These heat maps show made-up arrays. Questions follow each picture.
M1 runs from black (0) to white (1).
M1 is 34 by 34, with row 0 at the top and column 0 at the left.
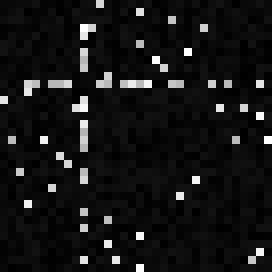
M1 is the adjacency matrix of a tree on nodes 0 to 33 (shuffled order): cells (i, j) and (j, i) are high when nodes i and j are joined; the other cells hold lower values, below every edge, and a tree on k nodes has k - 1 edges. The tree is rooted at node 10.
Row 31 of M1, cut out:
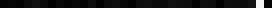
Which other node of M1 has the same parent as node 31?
14
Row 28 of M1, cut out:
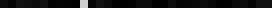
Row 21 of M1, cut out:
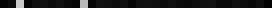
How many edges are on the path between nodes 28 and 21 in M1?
2
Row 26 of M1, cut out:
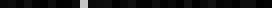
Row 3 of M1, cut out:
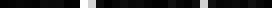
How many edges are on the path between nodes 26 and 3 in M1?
2
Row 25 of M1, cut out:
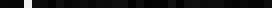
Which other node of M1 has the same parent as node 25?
11
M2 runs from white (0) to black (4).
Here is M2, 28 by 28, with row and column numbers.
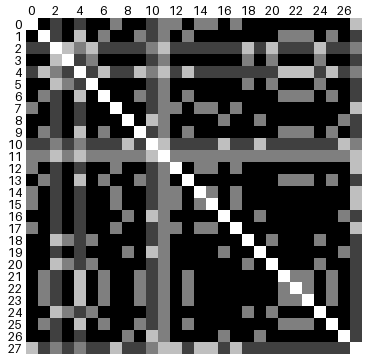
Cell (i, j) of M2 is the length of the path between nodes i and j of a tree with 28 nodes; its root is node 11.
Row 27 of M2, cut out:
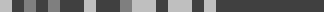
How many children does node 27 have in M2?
6
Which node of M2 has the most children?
4
